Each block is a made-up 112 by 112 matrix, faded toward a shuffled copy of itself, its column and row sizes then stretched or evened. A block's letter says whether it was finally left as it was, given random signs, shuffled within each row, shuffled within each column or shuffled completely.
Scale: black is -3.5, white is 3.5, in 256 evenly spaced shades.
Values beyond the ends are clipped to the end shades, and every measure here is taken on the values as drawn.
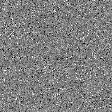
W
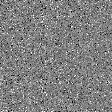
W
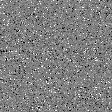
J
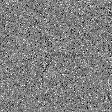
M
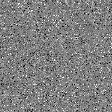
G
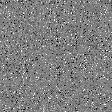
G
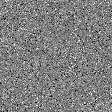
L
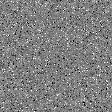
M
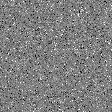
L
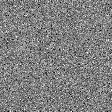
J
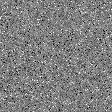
L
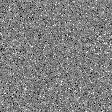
L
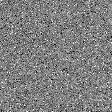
J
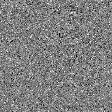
G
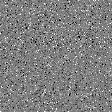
G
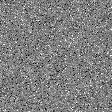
L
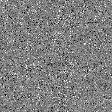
W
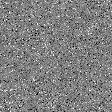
J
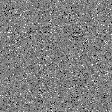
G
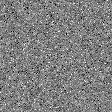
L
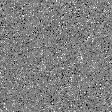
M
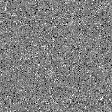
G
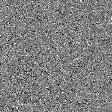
W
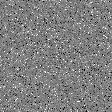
L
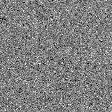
J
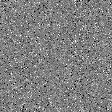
M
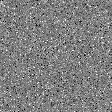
L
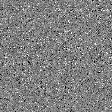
W
